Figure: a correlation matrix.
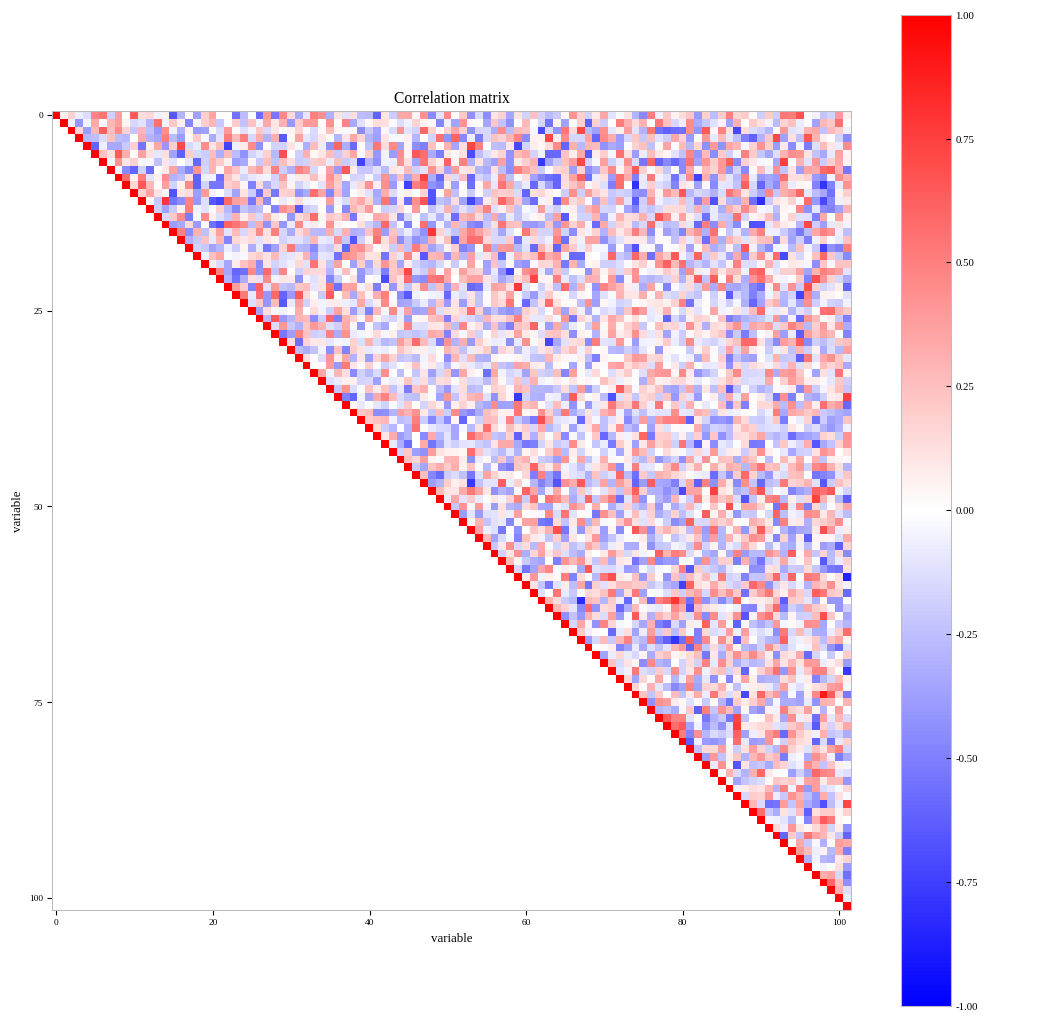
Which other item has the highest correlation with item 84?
48
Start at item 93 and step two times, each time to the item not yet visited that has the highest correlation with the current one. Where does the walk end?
67
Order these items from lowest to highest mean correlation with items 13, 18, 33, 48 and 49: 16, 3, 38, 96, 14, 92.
14, 38, 96, 3, 92, 16
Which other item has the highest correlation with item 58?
68
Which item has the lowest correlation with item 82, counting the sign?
8
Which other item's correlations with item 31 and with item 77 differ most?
87
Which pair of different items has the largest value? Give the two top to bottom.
74, 98
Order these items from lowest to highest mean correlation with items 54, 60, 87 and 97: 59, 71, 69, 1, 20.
59, 1, 71, 69, 20
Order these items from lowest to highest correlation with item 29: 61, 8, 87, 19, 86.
19, 61, 86, 87, 8
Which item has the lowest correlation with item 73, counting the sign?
62
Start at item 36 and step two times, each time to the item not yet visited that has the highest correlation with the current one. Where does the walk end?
88
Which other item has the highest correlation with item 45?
20
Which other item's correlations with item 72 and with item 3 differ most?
63
